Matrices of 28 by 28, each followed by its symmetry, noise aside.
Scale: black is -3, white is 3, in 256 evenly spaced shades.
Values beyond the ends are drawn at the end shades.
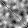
symmetric.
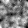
no symmetry.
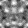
mirrored left to right.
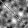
symmetric.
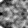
mirrored top to bottom.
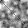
symmetric.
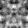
mirrored left to right.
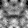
mirrored left to right.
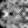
mirrored top to bottom.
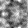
mirrored top to bottom.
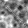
symmetric across the other diagonal.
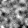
no symmetry.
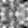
mirrored top to bottom.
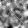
no symmetry.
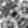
symmetric.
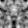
mirrored left to right.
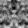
mirrored left to right.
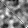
no symmetry.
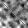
symmetric across the other diagonal.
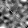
no symmetry.
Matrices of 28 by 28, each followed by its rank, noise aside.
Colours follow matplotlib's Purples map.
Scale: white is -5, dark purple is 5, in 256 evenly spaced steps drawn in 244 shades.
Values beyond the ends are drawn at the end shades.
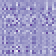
three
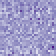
six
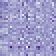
four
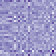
four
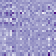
three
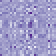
three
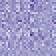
four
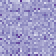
six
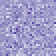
six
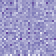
four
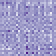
three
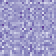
six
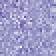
eight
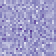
eight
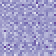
four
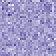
six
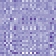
three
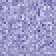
eight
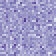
eight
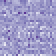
four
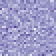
six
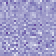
four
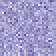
eight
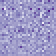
six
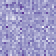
eight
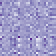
three
